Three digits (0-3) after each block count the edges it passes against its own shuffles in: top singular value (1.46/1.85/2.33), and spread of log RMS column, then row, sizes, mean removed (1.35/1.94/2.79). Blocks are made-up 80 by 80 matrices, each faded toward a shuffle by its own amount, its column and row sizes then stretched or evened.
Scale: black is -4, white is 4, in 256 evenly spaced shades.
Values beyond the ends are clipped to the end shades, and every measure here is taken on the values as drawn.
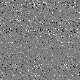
0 0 2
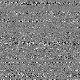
0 0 3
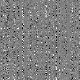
2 3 1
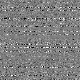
0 0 3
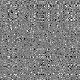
3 1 2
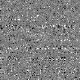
2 1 2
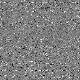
1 0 2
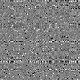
3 0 2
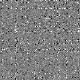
0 2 2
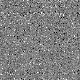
0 1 2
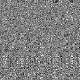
2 1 2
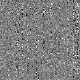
1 3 0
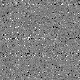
1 1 2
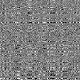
3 1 3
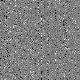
0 2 0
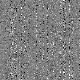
0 3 0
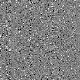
1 2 0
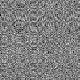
3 0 0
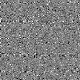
2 1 2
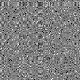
3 1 0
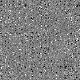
1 2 1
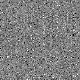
1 1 1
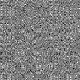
3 1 0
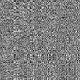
3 2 2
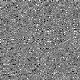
2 0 2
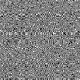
3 0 2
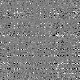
1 2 3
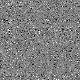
0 1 2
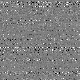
1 0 3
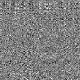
2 1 2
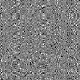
3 2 1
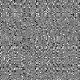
3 2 1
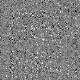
0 2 1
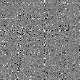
0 2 2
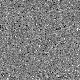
0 0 1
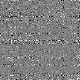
1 2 3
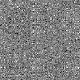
2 1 1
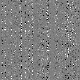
0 3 0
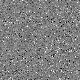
0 0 1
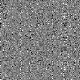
2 2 0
